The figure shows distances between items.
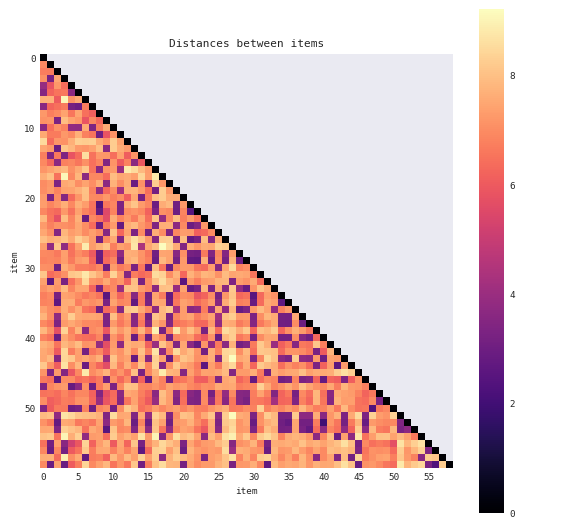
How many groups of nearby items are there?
6
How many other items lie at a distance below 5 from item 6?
7
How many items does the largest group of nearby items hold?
17
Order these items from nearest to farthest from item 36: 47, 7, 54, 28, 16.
28, 16, 7, 47, 54
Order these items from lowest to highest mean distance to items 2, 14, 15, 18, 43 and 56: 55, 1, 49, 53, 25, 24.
25, 53, 1, 55, 49, 24
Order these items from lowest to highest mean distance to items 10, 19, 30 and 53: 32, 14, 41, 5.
41, 5, 14, 32
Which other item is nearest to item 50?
47
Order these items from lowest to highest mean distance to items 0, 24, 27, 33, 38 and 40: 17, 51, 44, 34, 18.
34, 18, 51, 44, 17
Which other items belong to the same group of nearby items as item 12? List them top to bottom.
31
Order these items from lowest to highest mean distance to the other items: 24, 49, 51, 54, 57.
49, 24, 51, 57, 54
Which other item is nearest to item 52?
40
